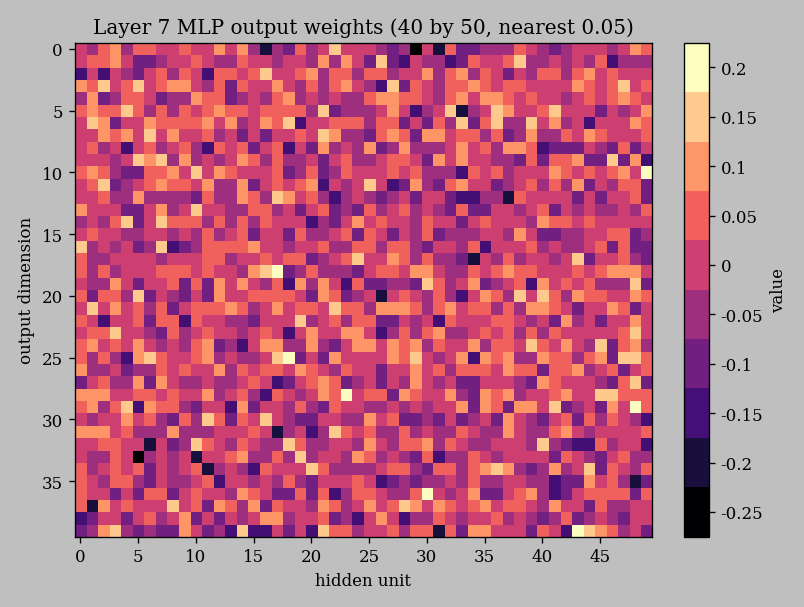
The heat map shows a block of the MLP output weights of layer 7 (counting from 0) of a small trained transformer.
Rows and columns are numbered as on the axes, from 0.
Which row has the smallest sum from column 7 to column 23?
39
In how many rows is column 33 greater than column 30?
15
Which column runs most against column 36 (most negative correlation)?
14
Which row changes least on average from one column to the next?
18
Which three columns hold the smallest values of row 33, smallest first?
5, 10, 31
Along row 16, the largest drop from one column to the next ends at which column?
8
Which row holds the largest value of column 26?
1
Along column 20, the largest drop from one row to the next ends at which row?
35
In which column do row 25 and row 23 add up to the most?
48
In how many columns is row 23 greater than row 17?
18
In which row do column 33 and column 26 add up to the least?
20
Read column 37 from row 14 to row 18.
0 -0.05 0 0.05 0.1
